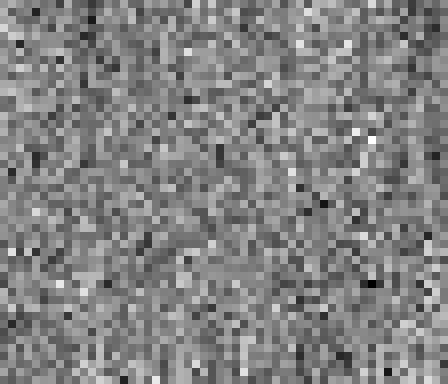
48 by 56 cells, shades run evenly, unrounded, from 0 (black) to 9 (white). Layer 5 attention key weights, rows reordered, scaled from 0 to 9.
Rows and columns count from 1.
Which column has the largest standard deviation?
54
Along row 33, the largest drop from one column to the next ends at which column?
24
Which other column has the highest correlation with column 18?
52
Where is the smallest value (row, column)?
36, 47
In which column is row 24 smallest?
38
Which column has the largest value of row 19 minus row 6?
3
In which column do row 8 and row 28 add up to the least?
13
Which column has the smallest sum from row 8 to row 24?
11
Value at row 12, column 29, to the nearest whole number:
4
